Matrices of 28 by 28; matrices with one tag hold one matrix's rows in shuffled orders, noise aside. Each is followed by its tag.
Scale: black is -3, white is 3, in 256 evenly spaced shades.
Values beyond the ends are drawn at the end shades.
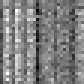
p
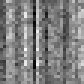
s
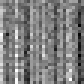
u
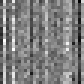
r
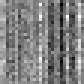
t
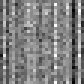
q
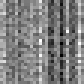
t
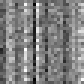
s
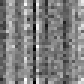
s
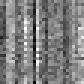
s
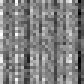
u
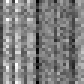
p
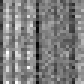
p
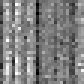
p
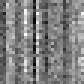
s
